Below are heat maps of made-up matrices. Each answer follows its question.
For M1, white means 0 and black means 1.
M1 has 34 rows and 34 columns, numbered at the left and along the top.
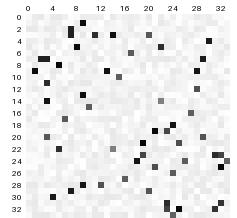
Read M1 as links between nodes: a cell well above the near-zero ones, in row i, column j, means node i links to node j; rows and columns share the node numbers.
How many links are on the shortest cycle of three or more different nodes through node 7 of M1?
4
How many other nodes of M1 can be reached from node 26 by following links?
3
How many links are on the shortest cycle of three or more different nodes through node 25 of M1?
5
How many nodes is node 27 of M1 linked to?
1
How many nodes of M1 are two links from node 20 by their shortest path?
3
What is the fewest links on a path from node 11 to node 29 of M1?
3
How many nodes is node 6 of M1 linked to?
1
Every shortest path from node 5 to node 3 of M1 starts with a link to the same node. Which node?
node 22
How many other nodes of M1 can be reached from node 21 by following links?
5
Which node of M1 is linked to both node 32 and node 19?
node 23
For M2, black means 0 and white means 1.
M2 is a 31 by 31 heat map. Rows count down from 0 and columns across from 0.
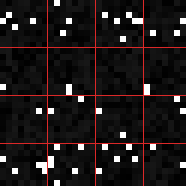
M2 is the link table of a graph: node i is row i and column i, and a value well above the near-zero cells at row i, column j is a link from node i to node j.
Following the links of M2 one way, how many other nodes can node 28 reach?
9
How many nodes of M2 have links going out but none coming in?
8
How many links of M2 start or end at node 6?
3
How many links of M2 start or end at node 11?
3
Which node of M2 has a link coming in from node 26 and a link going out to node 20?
node 22
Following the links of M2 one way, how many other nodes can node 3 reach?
12
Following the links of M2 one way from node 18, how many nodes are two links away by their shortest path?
4
